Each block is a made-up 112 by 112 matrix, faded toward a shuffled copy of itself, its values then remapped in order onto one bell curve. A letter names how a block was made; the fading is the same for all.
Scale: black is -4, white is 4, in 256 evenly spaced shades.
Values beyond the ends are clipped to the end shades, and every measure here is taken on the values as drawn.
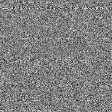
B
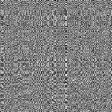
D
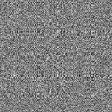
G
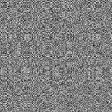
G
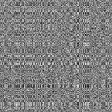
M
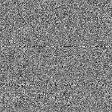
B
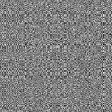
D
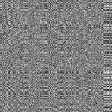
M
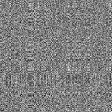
G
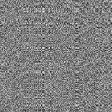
G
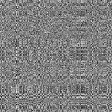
D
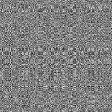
D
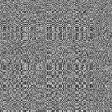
M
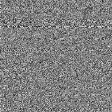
B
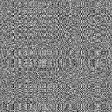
M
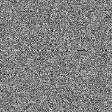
B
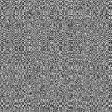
D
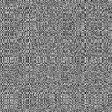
M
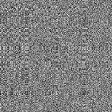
G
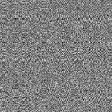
G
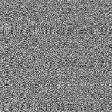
G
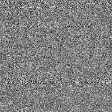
B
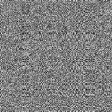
G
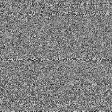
B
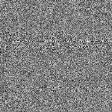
B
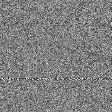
B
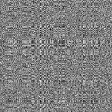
D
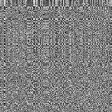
D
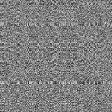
G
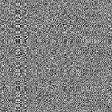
D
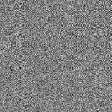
G
